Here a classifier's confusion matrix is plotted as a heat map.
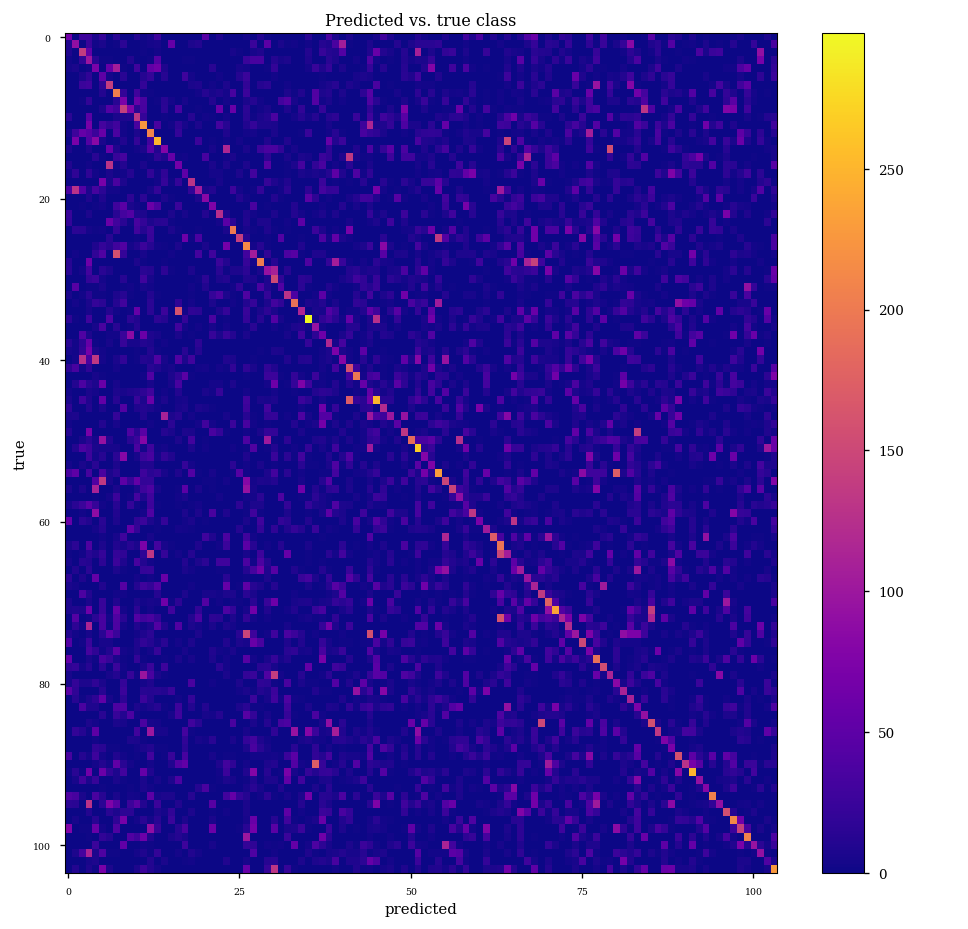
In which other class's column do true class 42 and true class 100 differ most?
55
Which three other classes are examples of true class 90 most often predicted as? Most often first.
36, 70, 91
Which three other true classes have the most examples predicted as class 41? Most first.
45, 15, 24
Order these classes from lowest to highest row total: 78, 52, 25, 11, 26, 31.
31, 78, 52, 26, 25, 11
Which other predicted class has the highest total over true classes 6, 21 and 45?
41
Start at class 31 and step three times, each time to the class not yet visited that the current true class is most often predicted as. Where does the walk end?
46
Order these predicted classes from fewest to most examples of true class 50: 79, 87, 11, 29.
87, 79, 11, 29
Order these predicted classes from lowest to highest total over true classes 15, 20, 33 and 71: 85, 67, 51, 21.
21, 51, 67, 85
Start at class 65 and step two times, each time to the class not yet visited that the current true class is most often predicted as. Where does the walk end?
83
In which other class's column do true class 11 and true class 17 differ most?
44
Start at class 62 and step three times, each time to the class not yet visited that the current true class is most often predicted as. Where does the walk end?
74
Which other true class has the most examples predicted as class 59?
17
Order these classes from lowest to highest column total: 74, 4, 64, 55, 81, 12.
81, 74, 4, 55, 64, 12
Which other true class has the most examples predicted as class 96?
70
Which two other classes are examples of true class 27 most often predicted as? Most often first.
7, 91
